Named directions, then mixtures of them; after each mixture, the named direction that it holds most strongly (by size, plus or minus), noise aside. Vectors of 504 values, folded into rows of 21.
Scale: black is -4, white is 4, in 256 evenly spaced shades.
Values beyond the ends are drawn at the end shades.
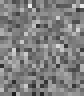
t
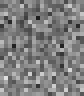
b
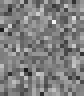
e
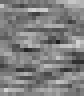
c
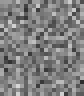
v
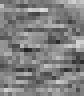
c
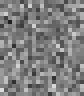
b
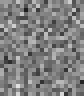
v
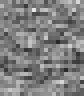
c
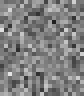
e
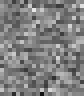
t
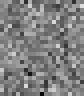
e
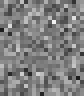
e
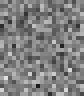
b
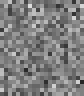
e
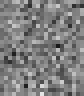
t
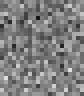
b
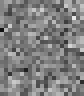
e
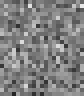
t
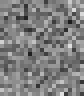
v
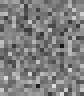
b
